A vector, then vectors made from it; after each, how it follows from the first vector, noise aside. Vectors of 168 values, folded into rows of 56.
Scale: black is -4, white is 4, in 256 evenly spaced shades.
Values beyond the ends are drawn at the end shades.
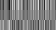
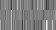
reversed, negated, partly zeroed.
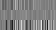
wrapped around, partly zeroed.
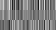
negated.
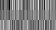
copied.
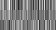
negated.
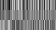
copied.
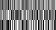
wrapped around, scaled up.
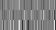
wrapped around, negated, partly zeroed.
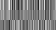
negated.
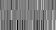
reversed, negated, partly zeroed.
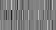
wrapped around, negated, partly zeroed.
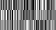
wrapped around, scaled up.
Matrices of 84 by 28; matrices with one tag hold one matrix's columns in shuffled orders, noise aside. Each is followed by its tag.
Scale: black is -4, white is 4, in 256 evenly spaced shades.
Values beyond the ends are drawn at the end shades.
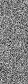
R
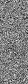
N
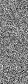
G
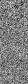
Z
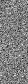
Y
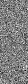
G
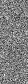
N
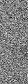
N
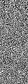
Z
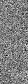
Y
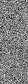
N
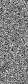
Y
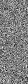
G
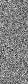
Y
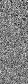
Z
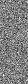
N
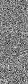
G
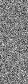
Y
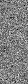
N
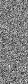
G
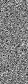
Y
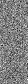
R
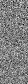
Z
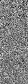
Z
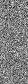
Z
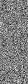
G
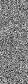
G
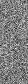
R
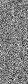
R
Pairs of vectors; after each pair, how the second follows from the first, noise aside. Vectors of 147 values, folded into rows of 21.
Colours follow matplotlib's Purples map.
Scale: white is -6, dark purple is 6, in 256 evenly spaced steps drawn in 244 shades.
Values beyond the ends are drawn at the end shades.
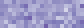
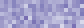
sign-scrambled.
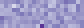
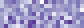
reversed, negated, scaled up.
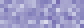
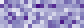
reversed, negated, scaled up.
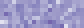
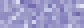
reversed.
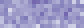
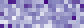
reversed, negated, scaled up.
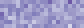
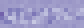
partly zeroed.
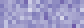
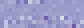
partly zeroed.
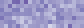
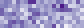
reversed, negated, scaled up.
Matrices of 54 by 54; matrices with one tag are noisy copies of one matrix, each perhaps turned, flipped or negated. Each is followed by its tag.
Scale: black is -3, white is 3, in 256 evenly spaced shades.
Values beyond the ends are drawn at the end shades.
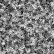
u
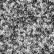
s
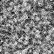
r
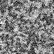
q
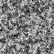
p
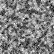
p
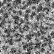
r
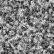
u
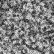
r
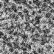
r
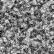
u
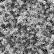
s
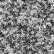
s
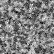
q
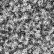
r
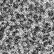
r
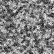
p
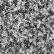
p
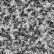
p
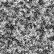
p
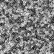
u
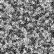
u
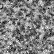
p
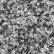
s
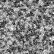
p
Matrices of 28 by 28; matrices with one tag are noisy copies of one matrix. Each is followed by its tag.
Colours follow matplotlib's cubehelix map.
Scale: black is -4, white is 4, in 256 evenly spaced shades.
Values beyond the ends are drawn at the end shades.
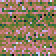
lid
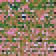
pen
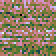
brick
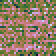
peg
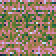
lid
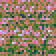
brick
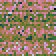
lid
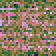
peg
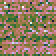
lid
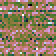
lid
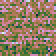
brick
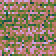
lid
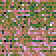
pen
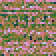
lid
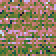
brick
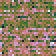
pen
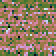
peg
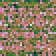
peg
